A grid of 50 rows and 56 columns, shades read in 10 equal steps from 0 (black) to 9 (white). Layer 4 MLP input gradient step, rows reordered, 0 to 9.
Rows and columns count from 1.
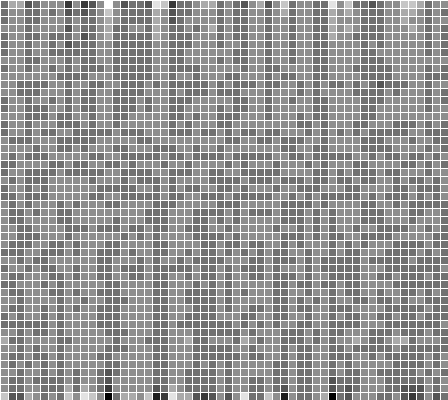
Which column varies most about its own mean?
14
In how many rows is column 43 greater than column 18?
12
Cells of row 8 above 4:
34
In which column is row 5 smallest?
11
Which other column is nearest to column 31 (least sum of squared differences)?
1
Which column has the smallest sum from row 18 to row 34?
20
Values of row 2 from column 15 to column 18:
5 4 4 4
